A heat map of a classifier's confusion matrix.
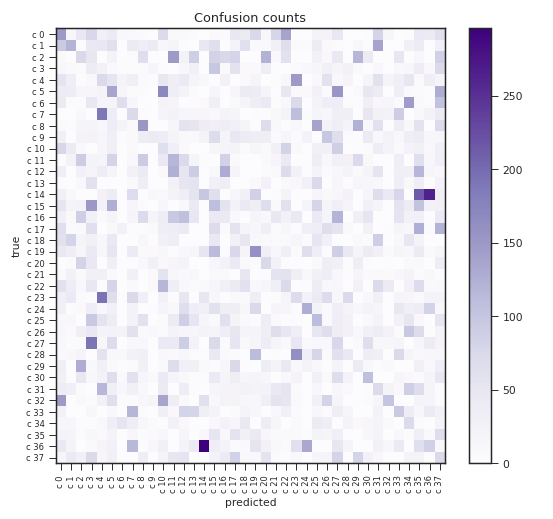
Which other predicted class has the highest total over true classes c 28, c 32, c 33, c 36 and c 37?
c 14
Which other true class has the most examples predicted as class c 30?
c 27
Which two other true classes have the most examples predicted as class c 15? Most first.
c 19, c 3
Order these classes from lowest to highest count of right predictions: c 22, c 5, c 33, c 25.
c 22, c 33, c 25, c 5
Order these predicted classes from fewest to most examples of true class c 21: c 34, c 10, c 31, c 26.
c 31, c 34, c 26, c 10
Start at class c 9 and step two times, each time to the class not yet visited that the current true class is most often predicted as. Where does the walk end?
c 34
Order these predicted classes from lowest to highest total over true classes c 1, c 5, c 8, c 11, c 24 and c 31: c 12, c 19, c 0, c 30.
c 30, c 19, c 0, c 12
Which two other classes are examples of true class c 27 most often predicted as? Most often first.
c 3, c 12
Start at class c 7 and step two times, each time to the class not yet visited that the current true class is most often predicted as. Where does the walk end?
c 23
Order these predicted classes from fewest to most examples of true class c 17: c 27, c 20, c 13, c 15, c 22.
c 13, c 22, c 20, c 27, c 15
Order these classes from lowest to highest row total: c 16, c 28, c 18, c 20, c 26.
c 20, c 18, c 28, c 26, c 16
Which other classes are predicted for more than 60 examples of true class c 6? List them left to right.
c 23, c 34, c 37
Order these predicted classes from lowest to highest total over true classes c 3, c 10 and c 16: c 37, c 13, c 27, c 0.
c 13, c 0, c 37, c 27
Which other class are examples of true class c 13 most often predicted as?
c 25
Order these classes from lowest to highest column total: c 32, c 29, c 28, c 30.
c 32, c 28, c 29, c 30
